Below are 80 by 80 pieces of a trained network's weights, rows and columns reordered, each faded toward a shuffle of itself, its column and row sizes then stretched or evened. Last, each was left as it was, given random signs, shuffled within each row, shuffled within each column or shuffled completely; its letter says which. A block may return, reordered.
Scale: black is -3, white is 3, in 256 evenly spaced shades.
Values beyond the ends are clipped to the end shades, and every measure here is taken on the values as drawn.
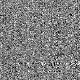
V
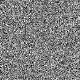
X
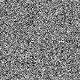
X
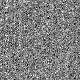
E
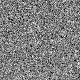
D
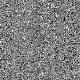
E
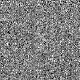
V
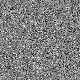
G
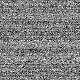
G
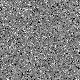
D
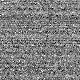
G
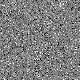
E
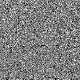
X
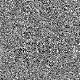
V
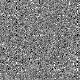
X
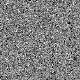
E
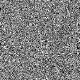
X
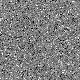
D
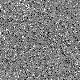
D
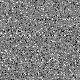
G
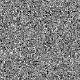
X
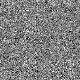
X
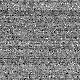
G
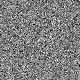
D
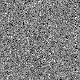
E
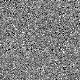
X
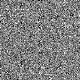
X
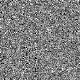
X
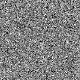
X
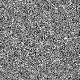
G
